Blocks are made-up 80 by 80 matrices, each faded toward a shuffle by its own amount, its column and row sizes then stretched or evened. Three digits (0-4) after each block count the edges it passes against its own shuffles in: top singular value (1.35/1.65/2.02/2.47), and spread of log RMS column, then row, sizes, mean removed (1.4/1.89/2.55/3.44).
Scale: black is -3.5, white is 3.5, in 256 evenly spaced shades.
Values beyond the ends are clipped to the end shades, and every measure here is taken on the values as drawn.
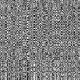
4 3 1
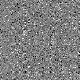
2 2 0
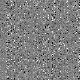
1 3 1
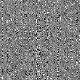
3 3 1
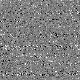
0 0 3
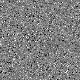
1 0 1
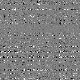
1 2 4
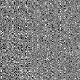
3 3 0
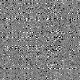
3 2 3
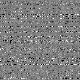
2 1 4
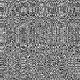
4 0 2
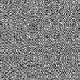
4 0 1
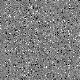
0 2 1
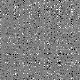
0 3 2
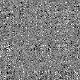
2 2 2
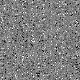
0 2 0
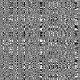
4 4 3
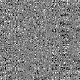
3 2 0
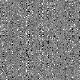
2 3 0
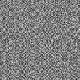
4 1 0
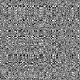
4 2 3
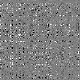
2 3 3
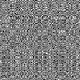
4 0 2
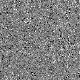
0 1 1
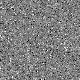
0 0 0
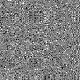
3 0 0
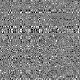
4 2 3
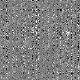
1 4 2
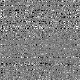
1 2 4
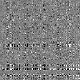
4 3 3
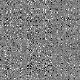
2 3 2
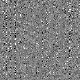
2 3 1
